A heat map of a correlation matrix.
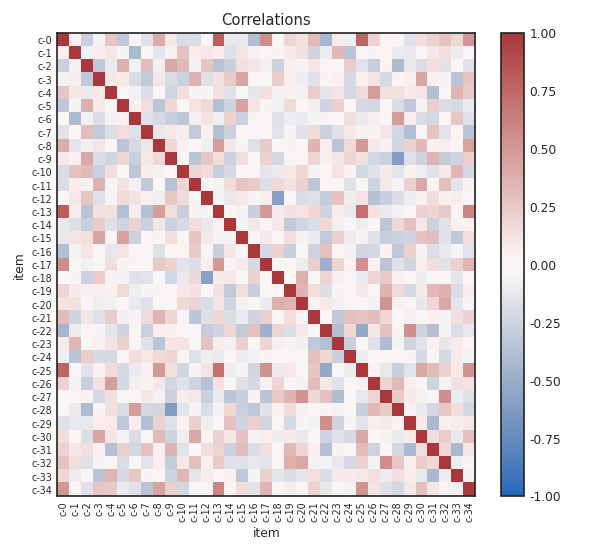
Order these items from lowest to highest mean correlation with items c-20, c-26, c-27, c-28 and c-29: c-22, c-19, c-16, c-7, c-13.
c-7, c-16, c-13, c-19, c-22
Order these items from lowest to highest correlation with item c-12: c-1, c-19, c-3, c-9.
c-3, c-19, c-1, c-9
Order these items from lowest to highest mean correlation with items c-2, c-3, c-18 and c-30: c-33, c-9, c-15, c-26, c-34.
c-33, c-9, c-26, c-34, c-15
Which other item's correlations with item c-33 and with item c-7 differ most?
c-31
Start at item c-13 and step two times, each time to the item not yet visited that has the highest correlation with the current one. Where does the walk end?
c-25
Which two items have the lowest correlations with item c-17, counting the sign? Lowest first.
c-22, c-27
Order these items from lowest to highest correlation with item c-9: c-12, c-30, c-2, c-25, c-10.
c-30, c-10, c-25, c-12, c-2
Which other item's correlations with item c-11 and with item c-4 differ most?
c-26
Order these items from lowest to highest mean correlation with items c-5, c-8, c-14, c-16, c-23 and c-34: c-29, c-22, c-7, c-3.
c-7, c-22, c-29, c-3
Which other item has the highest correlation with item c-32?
c-27
